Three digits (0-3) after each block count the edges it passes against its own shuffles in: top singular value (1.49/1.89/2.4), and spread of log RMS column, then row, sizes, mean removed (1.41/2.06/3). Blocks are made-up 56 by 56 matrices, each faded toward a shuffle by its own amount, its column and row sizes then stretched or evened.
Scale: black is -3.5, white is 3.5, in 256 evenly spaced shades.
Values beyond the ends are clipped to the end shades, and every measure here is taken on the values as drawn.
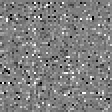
0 0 2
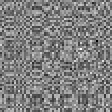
3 0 1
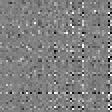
3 2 2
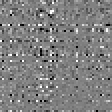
2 2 3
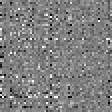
1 2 2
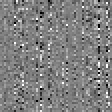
1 3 0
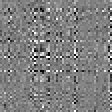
3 3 2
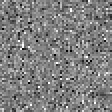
0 1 0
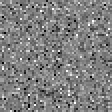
0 1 0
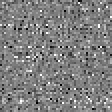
1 0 2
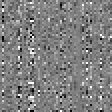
1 3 1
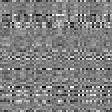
3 0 3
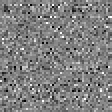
2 0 2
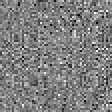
2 1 0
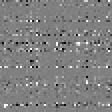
0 2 3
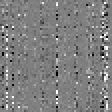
2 3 1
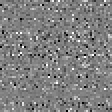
0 0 2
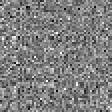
2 0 0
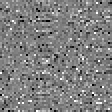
1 0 1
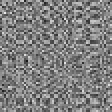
3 1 1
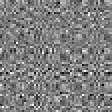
3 0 2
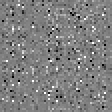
0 2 1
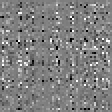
1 3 2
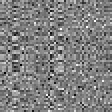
3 2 0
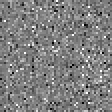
0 1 0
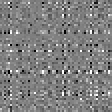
3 2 3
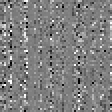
1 3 1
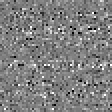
0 0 2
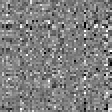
2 2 1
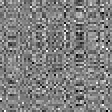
3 2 0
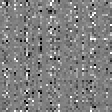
1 3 0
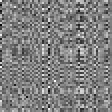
3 3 0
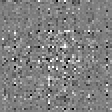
0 2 2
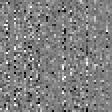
0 3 0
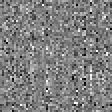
0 2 1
